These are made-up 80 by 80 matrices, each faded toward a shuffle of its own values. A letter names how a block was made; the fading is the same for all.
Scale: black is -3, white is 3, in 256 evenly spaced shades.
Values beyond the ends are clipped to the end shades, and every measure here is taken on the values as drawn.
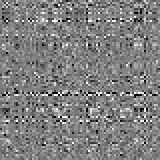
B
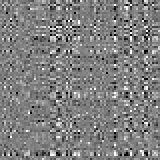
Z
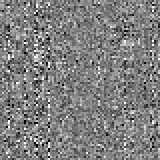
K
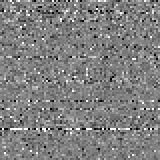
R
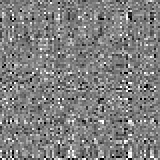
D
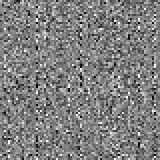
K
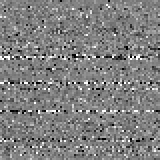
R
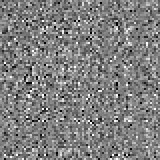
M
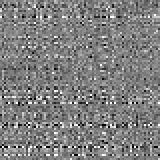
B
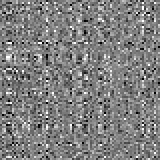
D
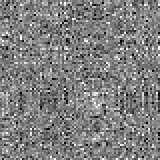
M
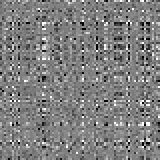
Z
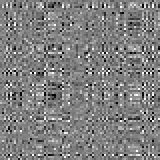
Z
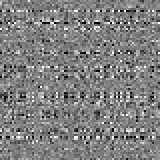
B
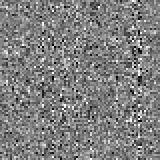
K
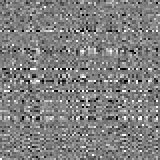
B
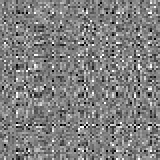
D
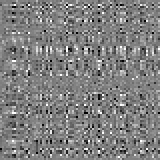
Z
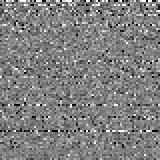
R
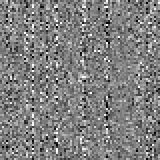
K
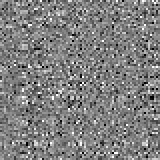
M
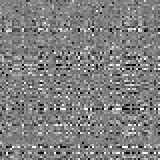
B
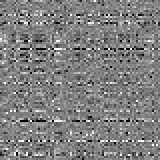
B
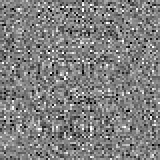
M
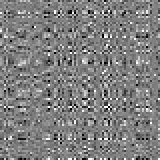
Z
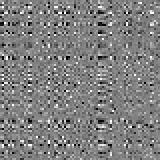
Z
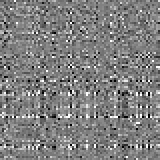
B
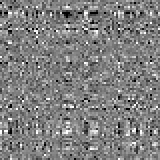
D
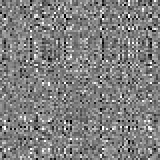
D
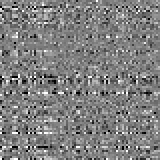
B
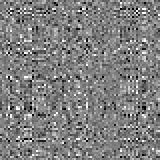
D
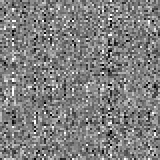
K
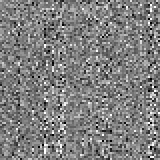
K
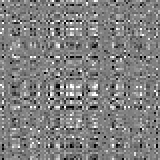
Z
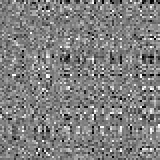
D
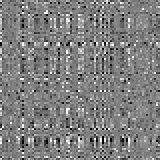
Z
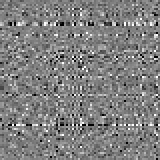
B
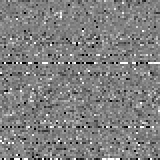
R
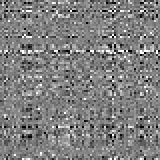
B
